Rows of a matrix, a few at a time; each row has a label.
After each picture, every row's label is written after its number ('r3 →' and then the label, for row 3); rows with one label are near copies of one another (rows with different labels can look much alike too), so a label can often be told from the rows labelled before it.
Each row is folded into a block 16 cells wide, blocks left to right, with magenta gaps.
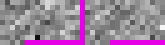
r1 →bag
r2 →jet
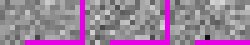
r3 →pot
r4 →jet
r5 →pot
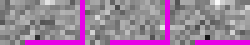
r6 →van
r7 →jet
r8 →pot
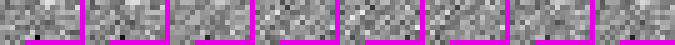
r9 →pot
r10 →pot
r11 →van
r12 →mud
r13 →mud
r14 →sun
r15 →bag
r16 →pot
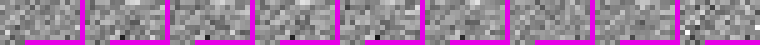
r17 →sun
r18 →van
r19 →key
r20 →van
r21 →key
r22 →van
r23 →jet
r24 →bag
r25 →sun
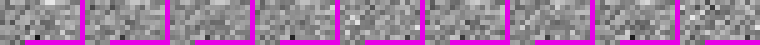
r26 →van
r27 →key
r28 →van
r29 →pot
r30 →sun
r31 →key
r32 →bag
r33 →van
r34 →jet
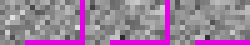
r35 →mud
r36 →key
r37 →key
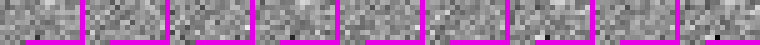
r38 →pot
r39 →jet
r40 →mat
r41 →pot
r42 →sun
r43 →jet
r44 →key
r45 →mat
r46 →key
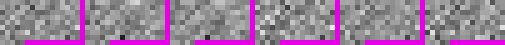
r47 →mat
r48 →van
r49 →van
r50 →sun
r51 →mat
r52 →mat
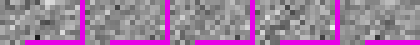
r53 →bag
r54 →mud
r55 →jet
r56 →jet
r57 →van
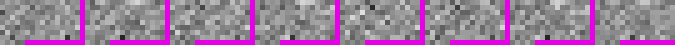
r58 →mat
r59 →van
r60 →sun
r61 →key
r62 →mud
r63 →jet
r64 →pot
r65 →van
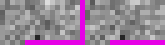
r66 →pot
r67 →pot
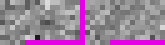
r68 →bag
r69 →mat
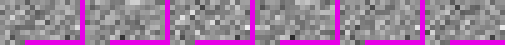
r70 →jet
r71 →van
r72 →mud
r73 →key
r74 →mat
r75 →mat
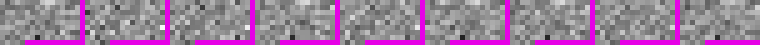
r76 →pot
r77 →mat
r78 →mat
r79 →pot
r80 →jet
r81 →van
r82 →pot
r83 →mat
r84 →key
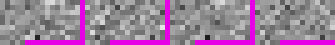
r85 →key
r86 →sun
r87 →bag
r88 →jet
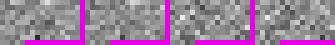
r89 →van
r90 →pot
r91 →mud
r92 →jet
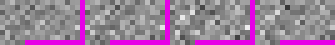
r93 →mat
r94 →sun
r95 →mud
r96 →mud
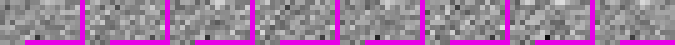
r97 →key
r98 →sun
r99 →bag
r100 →sun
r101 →bag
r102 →mud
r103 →van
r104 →van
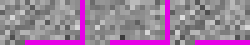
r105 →jet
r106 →bag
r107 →jet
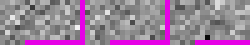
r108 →sun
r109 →mud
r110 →bag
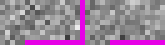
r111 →jet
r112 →pot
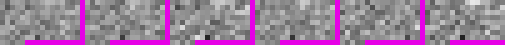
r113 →key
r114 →pot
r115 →key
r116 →pot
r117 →jet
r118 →pot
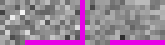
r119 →mud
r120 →key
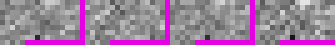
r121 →bag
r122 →jet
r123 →pot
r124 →pot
